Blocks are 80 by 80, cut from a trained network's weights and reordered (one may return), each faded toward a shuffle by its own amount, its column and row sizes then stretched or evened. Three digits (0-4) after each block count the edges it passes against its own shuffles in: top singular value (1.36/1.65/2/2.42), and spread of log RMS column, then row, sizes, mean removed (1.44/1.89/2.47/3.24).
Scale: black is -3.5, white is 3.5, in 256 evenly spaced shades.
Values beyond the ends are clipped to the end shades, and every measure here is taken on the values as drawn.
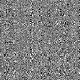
2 3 2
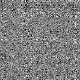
0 3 2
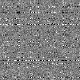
3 2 3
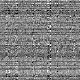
4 3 2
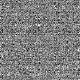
1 3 1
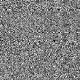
2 0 2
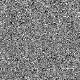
0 0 2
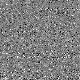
1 0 2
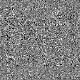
0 2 2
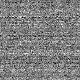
2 1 2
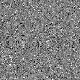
1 1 0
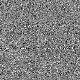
0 0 2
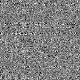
1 0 3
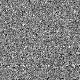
0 0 1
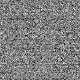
0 2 1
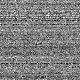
3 0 3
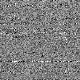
0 1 3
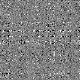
1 3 3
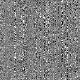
0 4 0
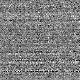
2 2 3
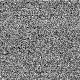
0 0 0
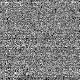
1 2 1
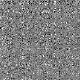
1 3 3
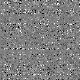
0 2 3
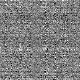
2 3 1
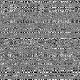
4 0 4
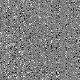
1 3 0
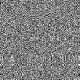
3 0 0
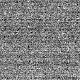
2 2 1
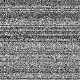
4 1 1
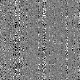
2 4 1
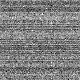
4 0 1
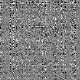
1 4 2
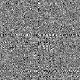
3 2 2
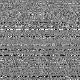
2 0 4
